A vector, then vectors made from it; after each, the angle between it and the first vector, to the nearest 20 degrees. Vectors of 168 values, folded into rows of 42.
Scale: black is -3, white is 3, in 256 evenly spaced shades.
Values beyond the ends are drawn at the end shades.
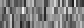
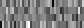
100 degrees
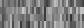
40 degrees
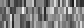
20 degrees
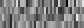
120 degrees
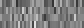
60 degrees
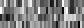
80 degrees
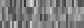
60 degrees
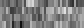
40 degrees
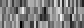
60 degrees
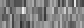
20 degrees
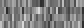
120 degrees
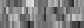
60 degrees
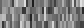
140 degrees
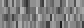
100 degrees
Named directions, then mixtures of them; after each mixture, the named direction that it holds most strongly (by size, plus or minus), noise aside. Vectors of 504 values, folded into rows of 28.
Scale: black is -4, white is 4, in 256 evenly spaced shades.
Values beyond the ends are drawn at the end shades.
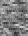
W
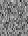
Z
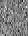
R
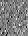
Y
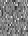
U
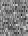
W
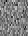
U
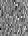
U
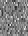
U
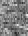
W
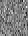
R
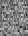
W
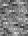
W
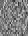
U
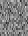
Z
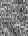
W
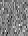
Y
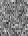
Z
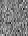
R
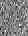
Y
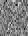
U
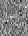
Z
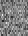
Z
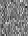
Z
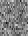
Z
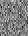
Z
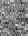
W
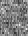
W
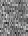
W
